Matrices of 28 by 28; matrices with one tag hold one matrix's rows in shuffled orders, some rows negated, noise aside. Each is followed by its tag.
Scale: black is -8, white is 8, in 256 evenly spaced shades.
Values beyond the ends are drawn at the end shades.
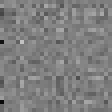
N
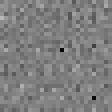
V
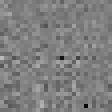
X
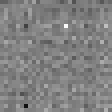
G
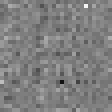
X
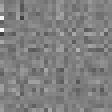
N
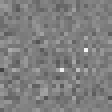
X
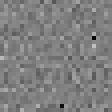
V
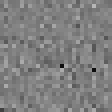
V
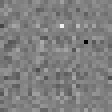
X
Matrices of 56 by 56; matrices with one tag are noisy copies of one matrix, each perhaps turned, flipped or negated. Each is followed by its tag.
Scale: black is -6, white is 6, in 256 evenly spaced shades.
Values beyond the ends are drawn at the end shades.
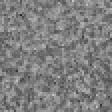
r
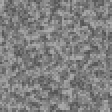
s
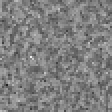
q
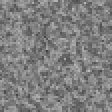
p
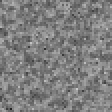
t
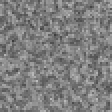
q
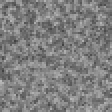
r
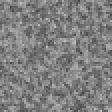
p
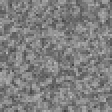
p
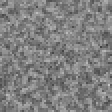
r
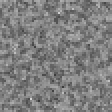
q
